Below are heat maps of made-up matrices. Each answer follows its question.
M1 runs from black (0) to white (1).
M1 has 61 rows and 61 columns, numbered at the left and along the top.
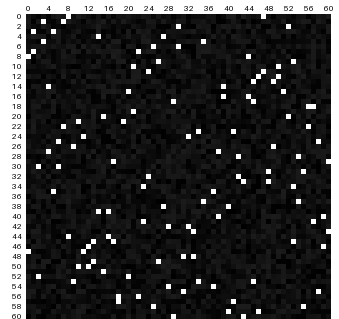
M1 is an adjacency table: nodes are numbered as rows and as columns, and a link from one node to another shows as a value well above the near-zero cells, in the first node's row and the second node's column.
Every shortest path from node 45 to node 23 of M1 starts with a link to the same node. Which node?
node 53
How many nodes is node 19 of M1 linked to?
1
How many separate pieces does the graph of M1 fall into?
2
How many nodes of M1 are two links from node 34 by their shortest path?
3
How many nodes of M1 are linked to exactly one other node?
2
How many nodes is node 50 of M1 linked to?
2
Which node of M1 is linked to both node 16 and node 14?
node 39
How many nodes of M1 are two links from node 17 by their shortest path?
3
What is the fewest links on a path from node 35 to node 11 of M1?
7
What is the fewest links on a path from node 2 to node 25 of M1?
3
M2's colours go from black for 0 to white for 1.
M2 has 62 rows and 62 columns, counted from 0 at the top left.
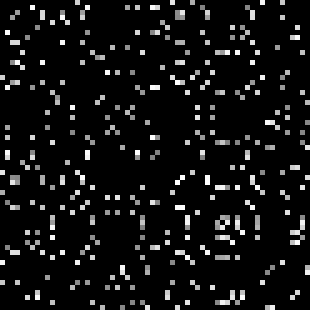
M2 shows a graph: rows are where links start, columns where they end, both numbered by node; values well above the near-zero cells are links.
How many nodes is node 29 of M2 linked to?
4
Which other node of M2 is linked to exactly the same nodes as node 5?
node 58
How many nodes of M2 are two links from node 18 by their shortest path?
3
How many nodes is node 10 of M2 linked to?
10
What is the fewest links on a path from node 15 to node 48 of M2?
7
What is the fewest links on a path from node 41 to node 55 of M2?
6
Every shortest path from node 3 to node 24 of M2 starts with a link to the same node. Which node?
node 35
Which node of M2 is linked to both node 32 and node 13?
node 4
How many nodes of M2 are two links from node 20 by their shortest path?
6
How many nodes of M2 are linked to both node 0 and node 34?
4
